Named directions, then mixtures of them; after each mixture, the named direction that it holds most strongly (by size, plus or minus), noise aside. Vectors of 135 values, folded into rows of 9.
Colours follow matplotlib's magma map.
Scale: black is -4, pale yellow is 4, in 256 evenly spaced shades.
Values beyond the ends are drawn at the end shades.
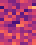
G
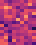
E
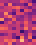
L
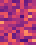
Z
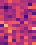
E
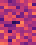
G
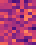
Z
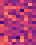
L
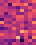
L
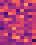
Z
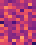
E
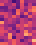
Z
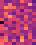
L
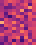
L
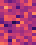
E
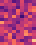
Z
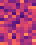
G
